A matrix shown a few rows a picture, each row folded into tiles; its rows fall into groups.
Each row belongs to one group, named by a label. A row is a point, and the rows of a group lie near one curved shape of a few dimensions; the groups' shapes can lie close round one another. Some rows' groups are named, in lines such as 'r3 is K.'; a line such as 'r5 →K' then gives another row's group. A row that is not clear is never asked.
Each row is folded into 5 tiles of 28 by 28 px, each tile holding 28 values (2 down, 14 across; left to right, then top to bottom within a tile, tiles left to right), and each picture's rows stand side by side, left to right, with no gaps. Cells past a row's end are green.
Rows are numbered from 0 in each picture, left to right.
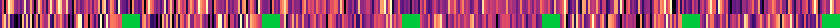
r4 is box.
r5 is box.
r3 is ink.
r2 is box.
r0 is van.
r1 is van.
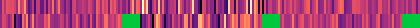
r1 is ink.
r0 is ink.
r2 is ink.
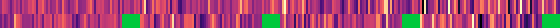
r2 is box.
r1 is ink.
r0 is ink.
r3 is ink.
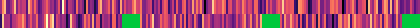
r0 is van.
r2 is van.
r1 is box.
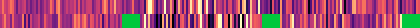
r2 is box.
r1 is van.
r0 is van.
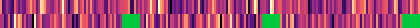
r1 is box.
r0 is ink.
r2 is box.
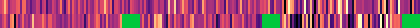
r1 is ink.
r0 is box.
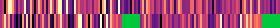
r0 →van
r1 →van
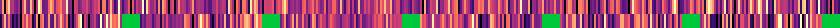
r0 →van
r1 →ink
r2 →box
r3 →ink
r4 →box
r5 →van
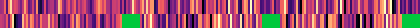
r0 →ink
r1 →van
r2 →box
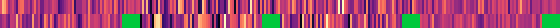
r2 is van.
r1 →ink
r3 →ink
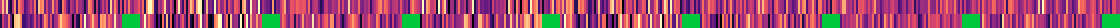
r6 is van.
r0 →ink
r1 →van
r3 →ink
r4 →van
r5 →van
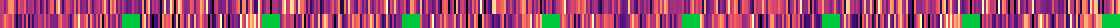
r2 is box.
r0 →van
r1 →van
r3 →box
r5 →ink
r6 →van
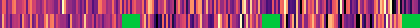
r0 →van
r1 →van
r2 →box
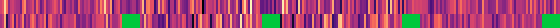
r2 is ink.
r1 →van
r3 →ink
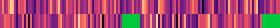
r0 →van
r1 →van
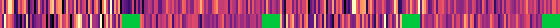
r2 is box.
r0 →van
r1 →ink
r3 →van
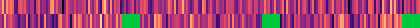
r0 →van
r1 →ink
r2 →ink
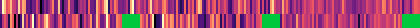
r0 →ink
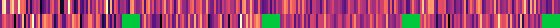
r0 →box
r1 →van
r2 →box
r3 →van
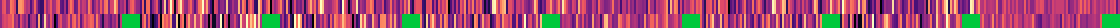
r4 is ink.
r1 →van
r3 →box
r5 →box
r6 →ink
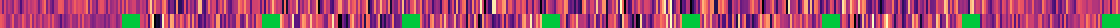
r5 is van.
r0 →ink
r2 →ink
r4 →box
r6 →ink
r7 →van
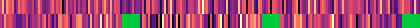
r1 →van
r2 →ink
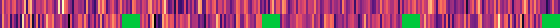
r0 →van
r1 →ink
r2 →van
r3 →van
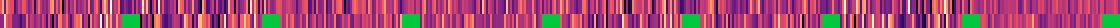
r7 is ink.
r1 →ink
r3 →van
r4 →box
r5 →van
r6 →box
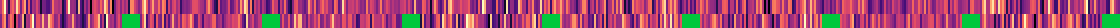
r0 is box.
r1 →box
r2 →ink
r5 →box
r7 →box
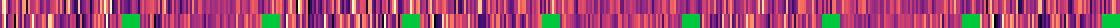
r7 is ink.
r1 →ink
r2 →box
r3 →ink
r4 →van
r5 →van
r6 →van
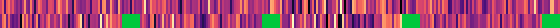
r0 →van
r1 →ink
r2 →box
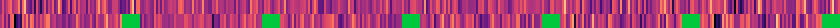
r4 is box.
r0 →ink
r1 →ink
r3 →ink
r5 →ink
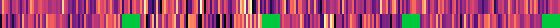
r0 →van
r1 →box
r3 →van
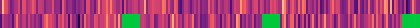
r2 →box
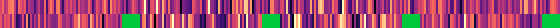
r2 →ink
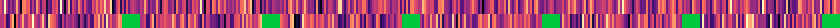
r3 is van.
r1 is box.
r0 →box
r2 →ink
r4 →van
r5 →van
